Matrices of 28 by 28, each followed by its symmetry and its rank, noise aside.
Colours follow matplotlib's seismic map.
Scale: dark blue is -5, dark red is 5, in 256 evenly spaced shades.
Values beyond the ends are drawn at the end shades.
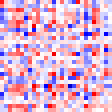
no symmetry, rank three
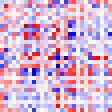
symmetric, rank three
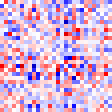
antisymmetric, rank four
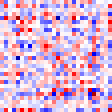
symmetric, rank three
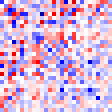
symmetric, rank five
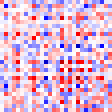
symmetric, rank three
